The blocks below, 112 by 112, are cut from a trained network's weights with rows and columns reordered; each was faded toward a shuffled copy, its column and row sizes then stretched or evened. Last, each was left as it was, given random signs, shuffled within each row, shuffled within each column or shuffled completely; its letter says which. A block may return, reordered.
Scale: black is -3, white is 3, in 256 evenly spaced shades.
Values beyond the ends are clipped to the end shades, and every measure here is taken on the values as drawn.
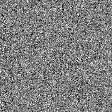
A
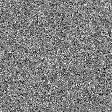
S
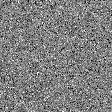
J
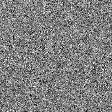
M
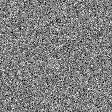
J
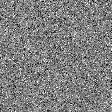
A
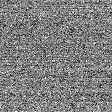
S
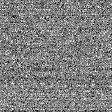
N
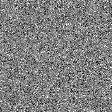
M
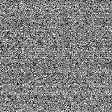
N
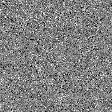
M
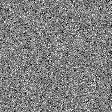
A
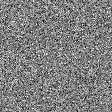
J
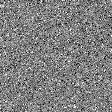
S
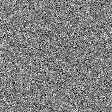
A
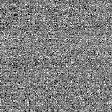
N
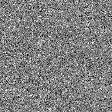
M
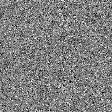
M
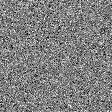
J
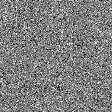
M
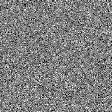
N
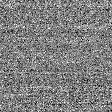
S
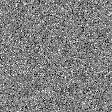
S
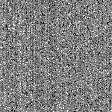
A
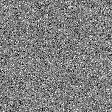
J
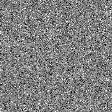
M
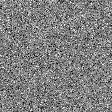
S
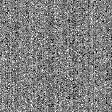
N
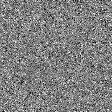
M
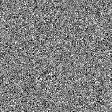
N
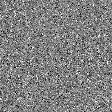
M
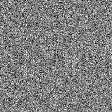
N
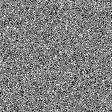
J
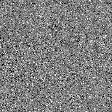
M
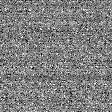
S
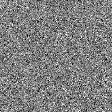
N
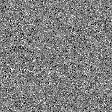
M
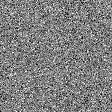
J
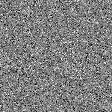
J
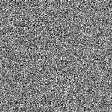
N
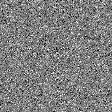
M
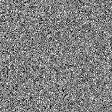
N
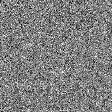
A
